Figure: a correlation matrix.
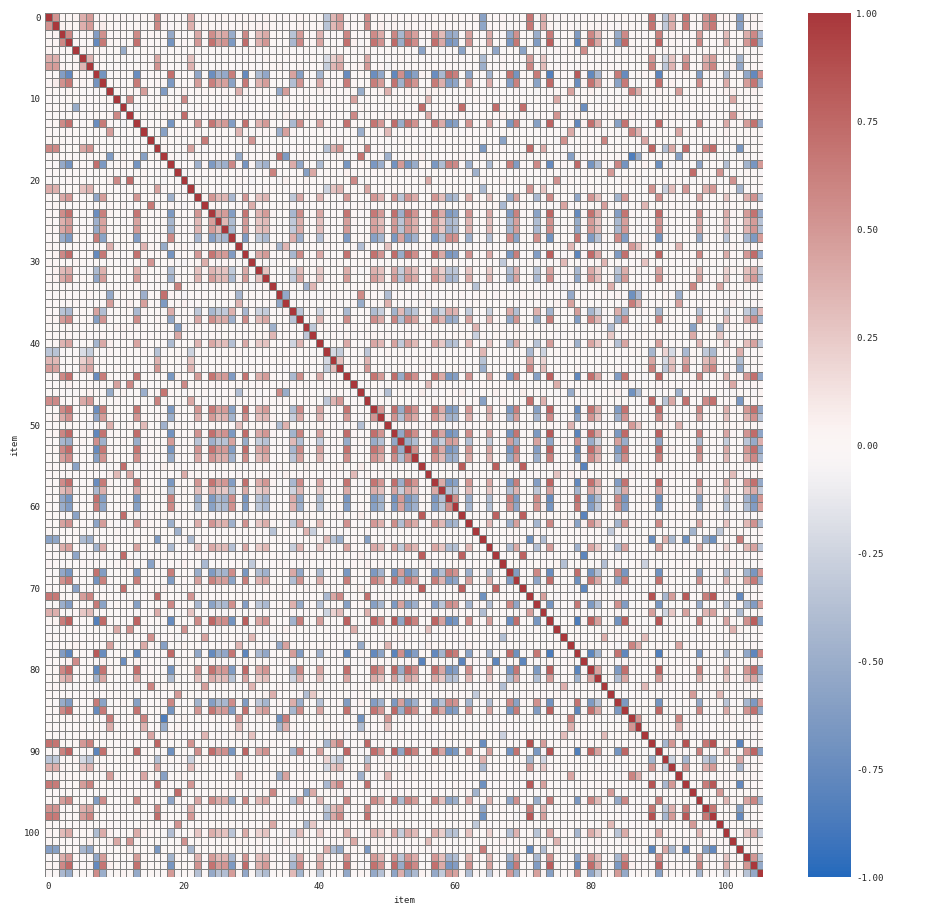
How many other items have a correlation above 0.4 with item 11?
4
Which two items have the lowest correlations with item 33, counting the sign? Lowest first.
38, 63
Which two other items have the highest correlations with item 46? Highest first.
17, 34
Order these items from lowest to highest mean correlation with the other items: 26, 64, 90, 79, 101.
64, 79, 101, 26, 90
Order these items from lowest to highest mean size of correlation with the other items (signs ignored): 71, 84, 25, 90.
71, 25, 84, 90
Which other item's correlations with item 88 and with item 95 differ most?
19
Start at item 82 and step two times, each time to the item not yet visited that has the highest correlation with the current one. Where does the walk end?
23
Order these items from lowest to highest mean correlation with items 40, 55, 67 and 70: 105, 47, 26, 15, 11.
15, 105, 47, 26, 11
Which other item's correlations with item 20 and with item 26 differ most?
12
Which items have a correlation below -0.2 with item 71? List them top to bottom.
41, 64, 91, 102
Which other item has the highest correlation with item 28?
86
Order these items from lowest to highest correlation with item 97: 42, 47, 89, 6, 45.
45, 42, 6, 47, 89
